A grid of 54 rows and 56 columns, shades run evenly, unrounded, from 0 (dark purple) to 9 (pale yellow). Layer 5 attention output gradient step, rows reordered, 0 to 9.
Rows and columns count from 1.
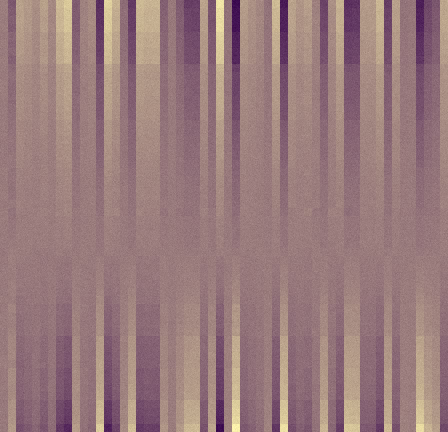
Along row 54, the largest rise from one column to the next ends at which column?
36
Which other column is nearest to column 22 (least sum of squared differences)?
52
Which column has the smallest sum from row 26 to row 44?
28
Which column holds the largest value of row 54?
30
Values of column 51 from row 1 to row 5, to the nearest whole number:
4 4 4 4 4
